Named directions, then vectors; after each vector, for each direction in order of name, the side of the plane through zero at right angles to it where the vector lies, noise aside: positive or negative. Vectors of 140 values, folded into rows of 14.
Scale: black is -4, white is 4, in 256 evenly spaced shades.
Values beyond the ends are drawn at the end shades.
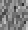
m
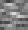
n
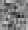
positive, negative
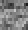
negative, negative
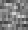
negative, positive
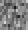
positive, negative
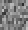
positive, positive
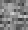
positive, positive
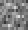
negative, positive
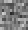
negative, negative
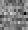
positive, positive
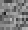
positive, positive
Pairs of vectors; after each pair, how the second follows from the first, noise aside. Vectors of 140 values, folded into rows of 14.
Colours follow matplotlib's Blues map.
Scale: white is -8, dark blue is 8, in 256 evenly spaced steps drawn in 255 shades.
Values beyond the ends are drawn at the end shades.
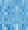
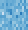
wrapped around, negated.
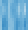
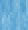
reversed, shrunk.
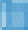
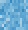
shuffled.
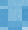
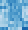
negated, scaled up.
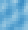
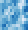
negated, scaled up.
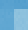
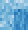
negated, scaled up.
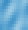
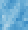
wrapped around, negated.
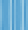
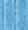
reversed, shrunk.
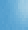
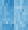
wrapped around, negated.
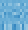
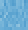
reversed, shrunk.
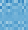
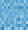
reversed, negated.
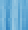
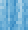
reversed, negated.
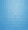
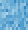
shuffled.
